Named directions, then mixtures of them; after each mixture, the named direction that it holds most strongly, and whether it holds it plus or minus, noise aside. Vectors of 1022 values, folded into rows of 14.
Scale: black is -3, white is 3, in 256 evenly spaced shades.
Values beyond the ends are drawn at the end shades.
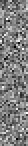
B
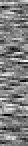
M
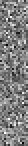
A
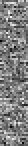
A, plus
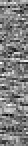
M, plus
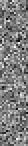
B, minus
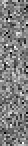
A, minus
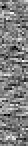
M, plus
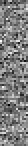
B, plus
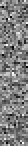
A, minus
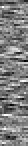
M, minus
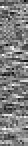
M, minus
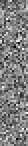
B, plus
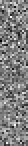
A, plus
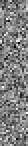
B, plus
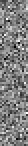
B, plus
